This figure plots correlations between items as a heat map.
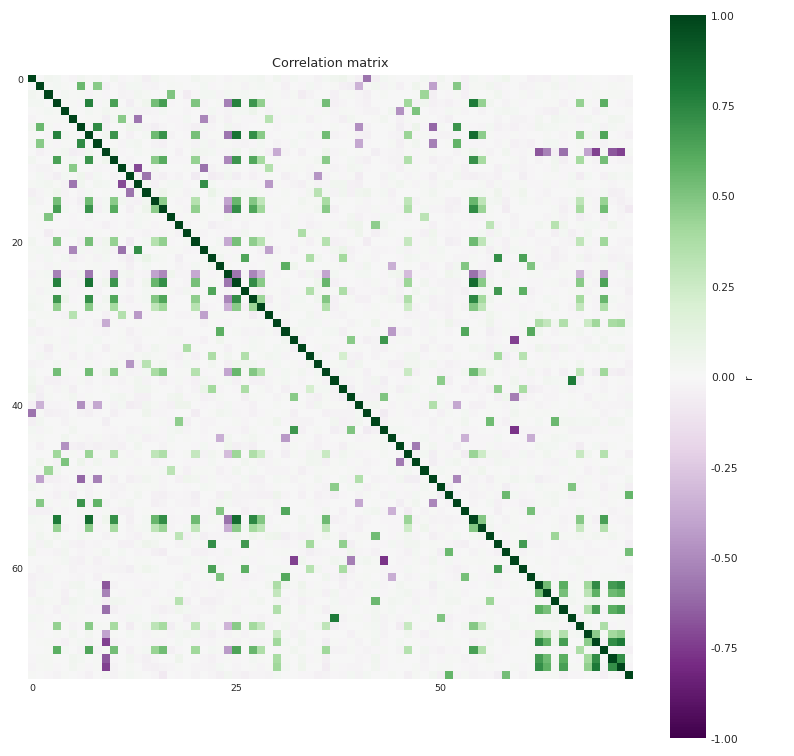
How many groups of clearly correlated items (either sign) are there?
15
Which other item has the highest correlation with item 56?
42
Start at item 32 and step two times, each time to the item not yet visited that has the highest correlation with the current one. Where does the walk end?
39
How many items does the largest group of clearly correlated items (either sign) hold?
16
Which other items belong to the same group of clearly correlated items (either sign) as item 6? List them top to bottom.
1, 8, 40, 49, 52
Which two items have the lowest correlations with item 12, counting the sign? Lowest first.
14, 35
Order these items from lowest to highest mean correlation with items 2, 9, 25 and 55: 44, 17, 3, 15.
44, 17, 15, 3
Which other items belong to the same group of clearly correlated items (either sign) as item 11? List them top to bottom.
5, 13, 21, 29
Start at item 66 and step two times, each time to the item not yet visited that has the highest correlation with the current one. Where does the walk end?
50
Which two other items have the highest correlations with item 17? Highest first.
2, 48
